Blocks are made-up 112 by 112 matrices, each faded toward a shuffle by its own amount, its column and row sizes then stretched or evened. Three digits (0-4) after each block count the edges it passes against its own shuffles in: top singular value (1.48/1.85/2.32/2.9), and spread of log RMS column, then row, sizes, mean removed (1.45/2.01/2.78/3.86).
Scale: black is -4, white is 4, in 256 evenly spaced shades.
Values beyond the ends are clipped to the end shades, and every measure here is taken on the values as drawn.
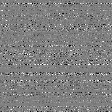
1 0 4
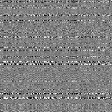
4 1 4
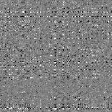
3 2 3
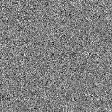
1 1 1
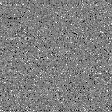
2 0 1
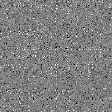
2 2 2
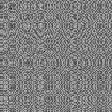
4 0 0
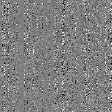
1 4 0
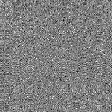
3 0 0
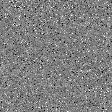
0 0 1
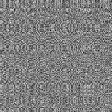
4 0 2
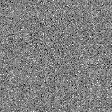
2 1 0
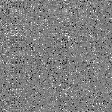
2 1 0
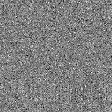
2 0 0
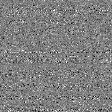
0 0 3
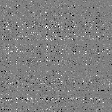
0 2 3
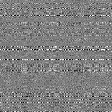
4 0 4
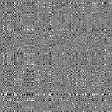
4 3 3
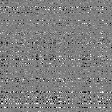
3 2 4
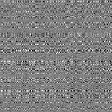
4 1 4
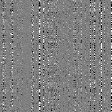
4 4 0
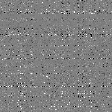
0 2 3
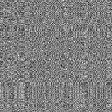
4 0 2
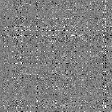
1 3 3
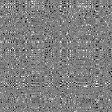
4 2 3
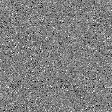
1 1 1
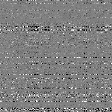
3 1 4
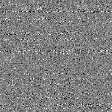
1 0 3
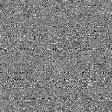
2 1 3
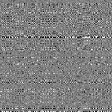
4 1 4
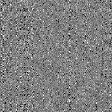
3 3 0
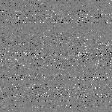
0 1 3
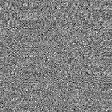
3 0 1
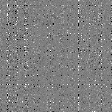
3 3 2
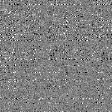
1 2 3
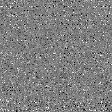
1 1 2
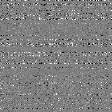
1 1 4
